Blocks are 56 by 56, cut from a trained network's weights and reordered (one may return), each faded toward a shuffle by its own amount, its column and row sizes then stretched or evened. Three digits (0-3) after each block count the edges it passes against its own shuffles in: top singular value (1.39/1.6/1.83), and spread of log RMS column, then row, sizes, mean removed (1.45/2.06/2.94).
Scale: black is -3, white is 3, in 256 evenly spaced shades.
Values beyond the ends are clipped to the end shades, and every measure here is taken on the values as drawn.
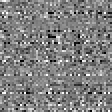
1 1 3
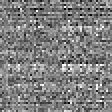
3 2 1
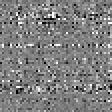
0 2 3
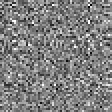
3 0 1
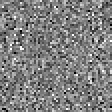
2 1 0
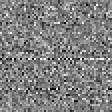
2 0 2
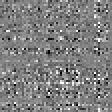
0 2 3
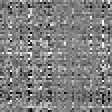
3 3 1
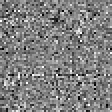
0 1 2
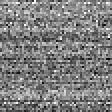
3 0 1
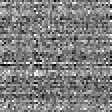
3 2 1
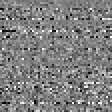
0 0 3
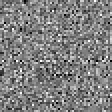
2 0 1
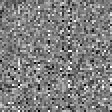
0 2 1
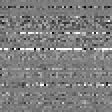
3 0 3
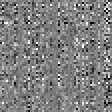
2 3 1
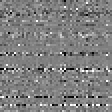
1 1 3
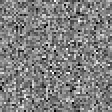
0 1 0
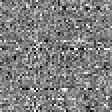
1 1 2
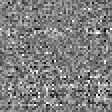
0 1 2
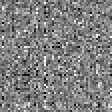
2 2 1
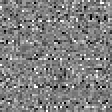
1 0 2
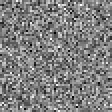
1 0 0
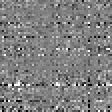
2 2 3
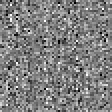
0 2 0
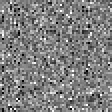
2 2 0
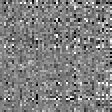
3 3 2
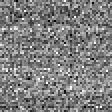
1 0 0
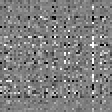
1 3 3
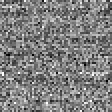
0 0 1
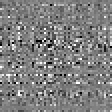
3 2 3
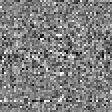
2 0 2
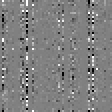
2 3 1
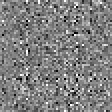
1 2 1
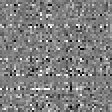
0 2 3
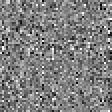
1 2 1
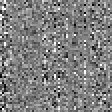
0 3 0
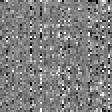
1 3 1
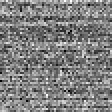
3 1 0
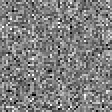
1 2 0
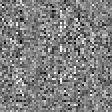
1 2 1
